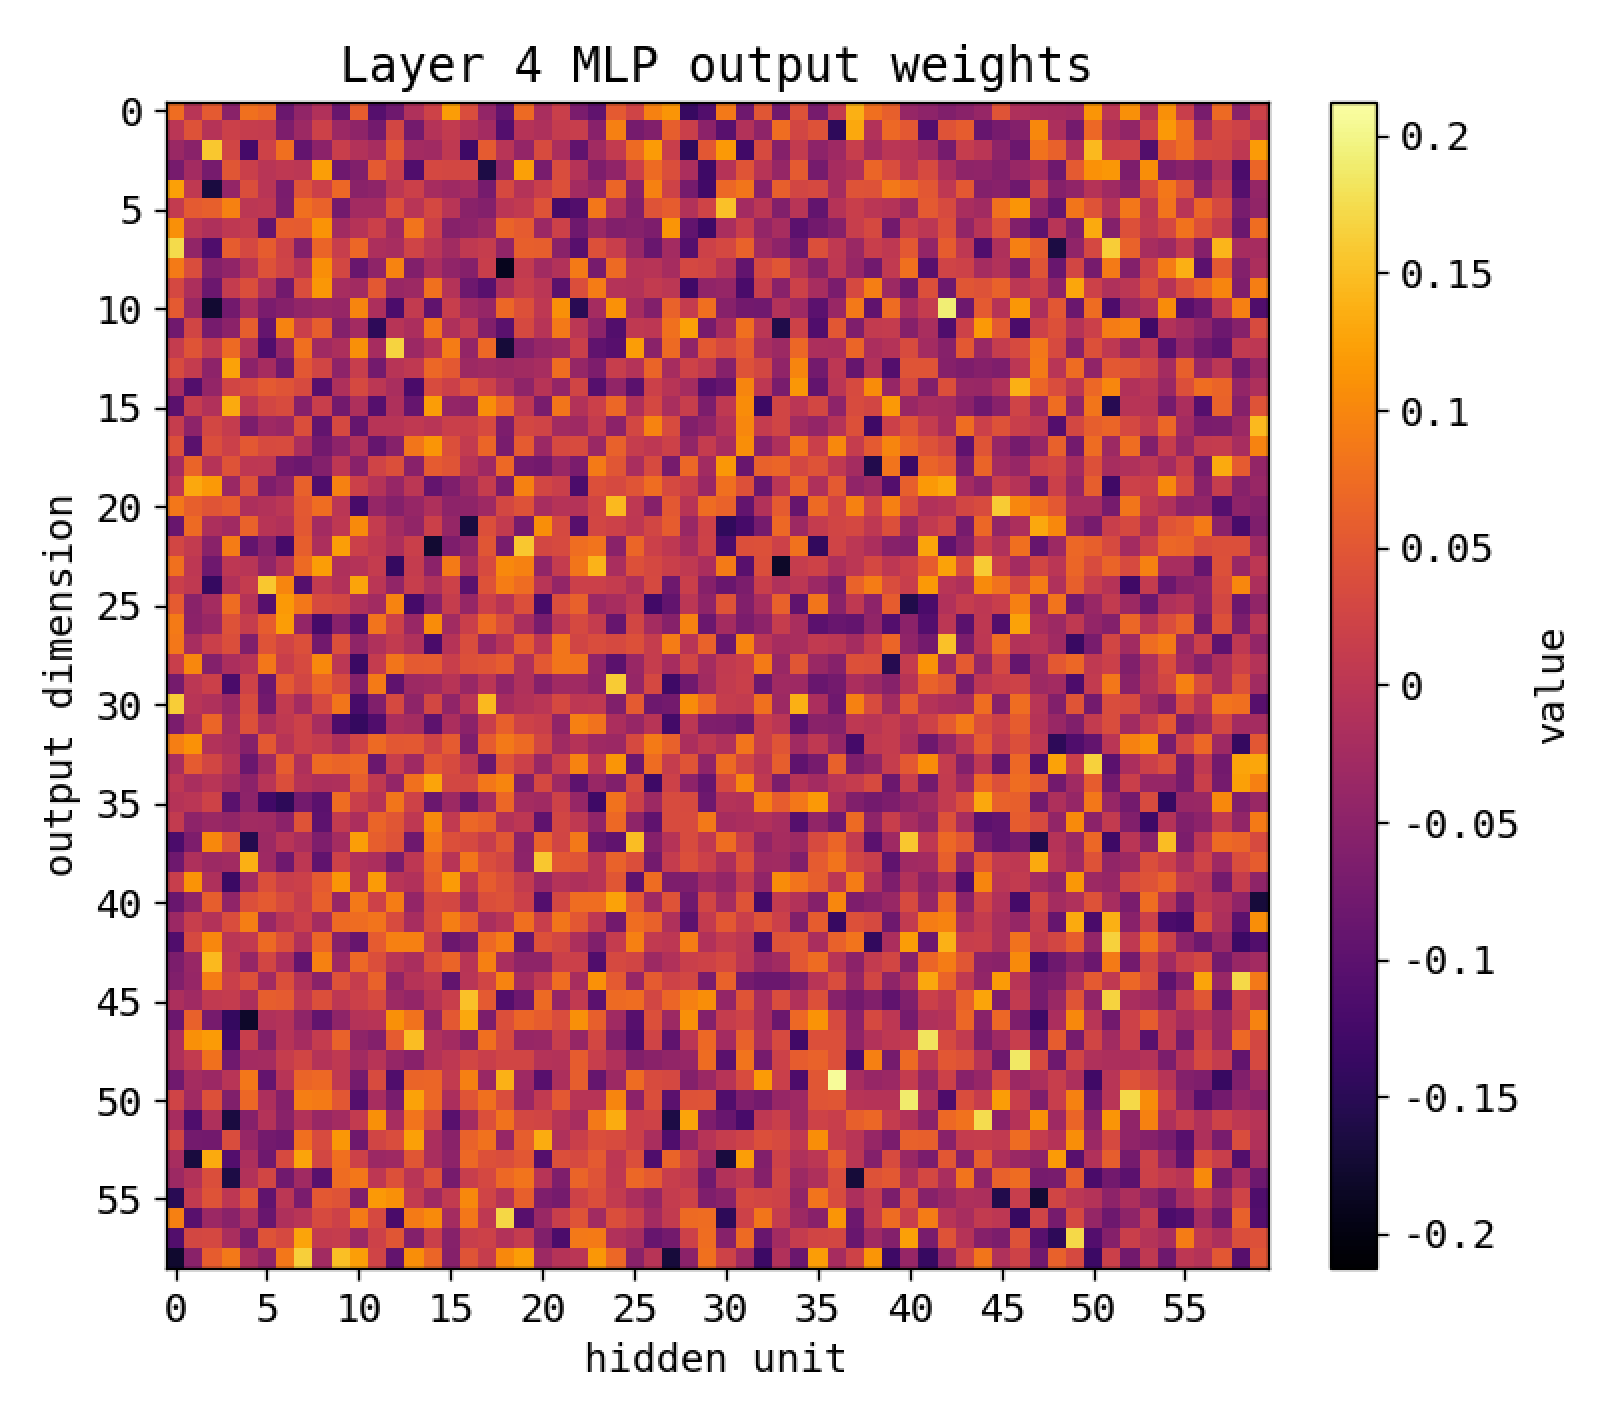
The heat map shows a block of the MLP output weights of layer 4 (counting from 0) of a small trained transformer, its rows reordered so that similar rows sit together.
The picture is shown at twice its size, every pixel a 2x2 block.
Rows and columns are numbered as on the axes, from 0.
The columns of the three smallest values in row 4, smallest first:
2, 29, 58
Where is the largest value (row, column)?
49, 36
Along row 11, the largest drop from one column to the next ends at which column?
53
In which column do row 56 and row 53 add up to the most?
18
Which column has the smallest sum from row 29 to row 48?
3
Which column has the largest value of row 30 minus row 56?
46
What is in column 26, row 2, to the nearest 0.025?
0.125
